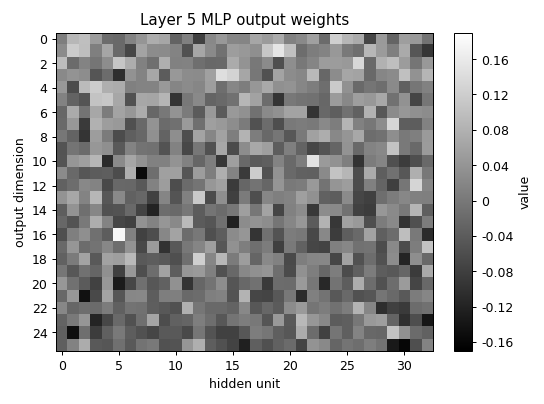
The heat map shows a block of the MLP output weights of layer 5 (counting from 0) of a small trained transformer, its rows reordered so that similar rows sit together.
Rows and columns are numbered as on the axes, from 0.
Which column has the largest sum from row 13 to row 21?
16
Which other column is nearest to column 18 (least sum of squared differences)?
20
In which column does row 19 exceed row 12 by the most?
4
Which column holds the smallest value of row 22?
28
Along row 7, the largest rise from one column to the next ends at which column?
3
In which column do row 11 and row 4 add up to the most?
24
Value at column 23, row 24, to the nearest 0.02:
-0.08
